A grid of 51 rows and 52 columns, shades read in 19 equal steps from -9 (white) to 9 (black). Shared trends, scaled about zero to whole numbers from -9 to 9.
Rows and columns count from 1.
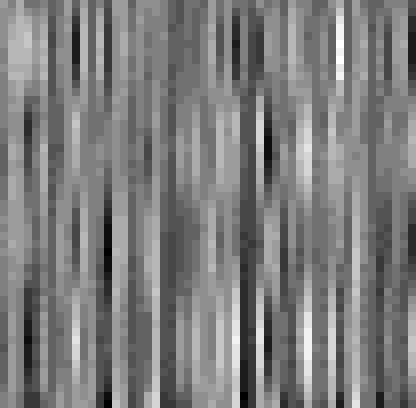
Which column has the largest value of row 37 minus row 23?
43
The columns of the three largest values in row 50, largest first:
31, 14, 48
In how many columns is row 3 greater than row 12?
17
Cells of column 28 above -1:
21
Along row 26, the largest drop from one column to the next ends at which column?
15
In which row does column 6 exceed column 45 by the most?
51
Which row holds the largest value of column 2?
1
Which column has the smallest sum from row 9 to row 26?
39
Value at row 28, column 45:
-4
